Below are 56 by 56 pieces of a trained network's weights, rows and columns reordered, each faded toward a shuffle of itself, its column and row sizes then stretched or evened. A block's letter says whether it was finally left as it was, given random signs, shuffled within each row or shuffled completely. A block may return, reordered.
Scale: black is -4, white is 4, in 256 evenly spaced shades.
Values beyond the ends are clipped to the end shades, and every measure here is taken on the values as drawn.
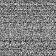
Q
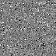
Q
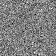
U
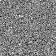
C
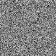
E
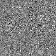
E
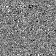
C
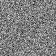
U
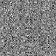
Q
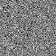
E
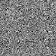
E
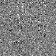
E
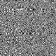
Q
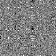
Q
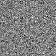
Q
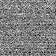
C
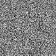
E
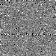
E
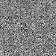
E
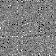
Q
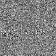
E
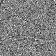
U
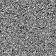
C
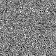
C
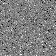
U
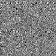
Q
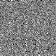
E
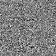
E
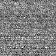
Q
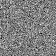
U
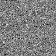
C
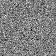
U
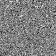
C
